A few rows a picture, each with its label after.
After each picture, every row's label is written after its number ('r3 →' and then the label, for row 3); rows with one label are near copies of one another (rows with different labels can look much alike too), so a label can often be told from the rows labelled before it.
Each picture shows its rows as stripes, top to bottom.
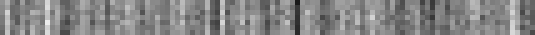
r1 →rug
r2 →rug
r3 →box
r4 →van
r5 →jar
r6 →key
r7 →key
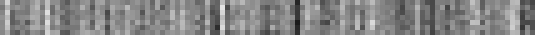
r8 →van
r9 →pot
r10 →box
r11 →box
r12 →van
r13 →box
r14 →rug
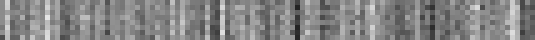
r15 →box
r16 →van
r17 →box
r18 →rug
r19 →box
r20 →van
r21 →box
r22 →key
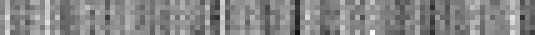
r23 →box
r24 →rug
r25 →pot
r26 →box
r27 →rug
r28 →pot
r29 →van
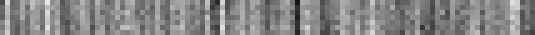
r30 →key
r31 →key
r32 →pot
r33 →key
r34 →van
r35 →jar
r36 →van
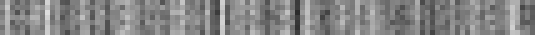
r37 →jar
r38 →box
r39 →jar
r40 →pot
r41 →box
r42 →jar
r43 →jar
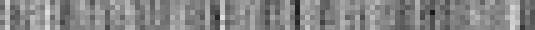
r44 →pot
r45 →key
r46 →rug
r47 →box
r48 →key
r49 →box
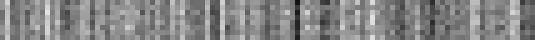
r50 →van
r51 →rug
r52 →jar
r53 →van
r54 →van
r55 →pot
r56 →rug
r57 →van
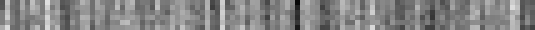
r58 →key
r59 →key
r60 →van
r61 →rug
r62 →jar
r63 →van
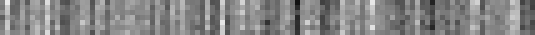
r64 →van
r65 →van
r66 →van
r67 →key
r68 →pot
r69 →van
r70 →pot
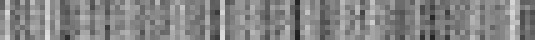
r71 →key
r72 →jar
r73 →box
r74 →rug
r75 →van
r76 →box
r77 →jar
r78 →rug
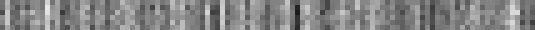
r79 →jar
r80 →jar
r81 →key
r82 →rug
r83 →box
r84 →jar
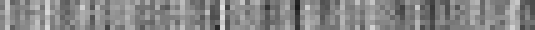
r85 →van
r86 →pot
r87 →rug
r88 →pot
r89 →pot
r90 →box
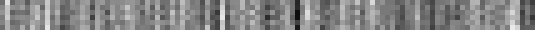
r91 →van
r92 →pot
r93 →box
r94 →pot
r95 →box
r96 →key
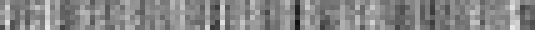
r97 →jar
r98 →box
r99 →rug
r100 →jar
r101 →van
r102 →key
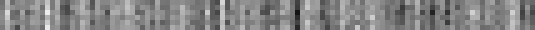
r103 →pot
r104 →pot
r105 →rug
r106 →van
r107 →pot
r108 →jar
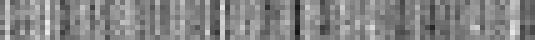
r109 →key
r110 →pot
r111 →pot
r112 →pot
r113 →jar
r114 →van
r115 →key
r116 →box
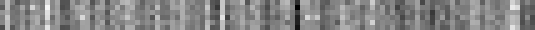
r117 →jar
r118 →key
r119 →rug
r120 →pot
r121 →van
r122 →key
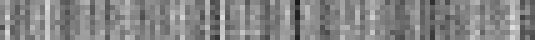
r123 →rug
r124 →jar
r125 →jar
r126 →box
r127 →jar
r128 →key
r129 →van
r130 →rug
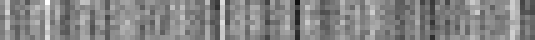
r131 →rug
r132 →box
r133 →van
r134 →jar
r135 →pot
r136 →jar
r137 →jar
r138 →rug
